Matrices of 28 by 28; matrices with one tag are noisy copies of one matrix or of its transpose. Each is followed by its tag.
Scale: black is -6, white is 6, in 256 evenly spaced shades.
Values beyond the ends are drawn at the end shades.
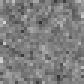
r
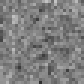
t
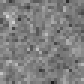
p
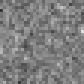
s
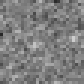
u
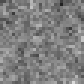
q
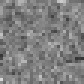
r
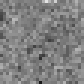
t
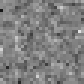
s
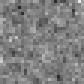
r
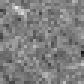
p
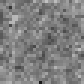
t
